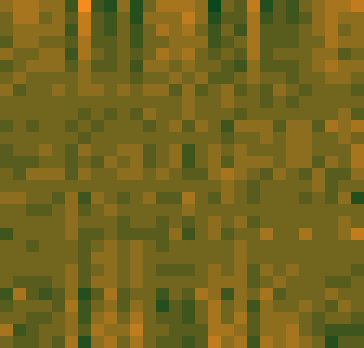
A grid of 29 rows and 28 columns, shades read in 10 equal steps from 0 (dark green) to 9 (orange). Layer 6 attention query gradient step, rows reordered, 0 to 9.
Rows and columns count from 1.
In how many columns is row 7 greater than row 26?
11
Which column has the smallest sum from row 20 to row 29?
7
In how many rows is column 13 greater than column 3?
8
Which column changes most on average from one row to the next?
28
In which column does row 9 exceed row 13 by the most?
15
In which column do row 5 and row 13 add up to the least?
6
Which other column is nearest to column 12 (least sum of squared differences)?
25
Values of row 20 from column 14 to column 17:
5 2 4 5
